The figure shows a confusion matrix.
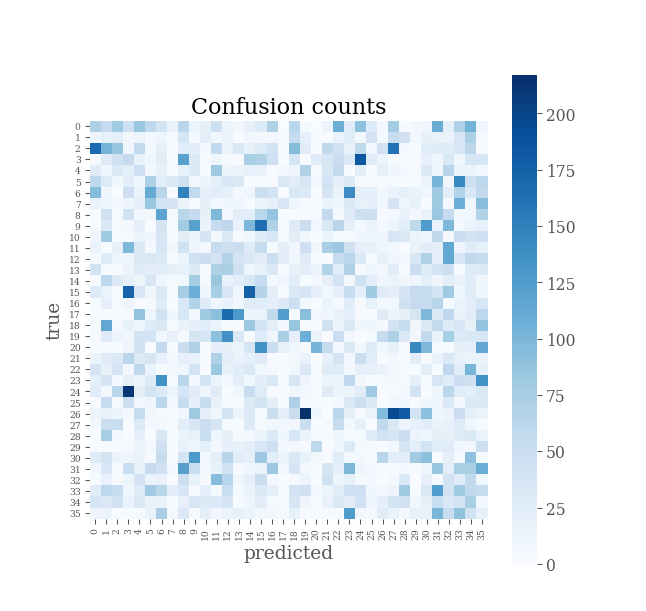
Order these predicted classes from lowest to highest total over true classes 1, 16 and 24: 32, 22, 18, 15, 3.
22, 15, 32, 18, 3
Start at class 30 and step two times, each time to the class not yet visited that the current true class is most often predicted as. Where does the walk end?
15
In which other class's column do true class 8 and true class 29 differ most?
11
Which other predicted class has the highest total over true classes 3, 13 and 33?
24
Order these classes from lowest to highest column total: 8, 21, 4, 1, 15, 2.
2, 21, 4, 1, 15, 8
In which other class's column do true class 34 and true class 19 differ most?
12
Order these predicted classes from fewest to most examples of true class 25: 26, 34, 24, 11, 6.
26, 11, 34, 24, 6
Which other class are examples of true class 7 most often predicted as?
33
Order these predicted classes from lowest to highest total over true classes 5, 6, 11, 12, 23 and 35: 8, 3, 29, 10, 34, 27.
27, 29, 10, 3, 34, 8
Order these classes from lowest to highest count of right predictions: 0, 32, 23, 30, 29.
29, 32, 23, 0, 30
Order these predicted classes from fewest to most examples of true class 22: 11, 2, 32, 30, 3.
3, 30, 2, 32, 11
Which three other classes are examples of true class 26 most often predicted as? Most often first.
19, 27, 28
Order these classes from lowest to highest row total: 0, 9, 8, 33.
8, 33, 9, 0
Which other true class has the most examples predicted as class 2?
0
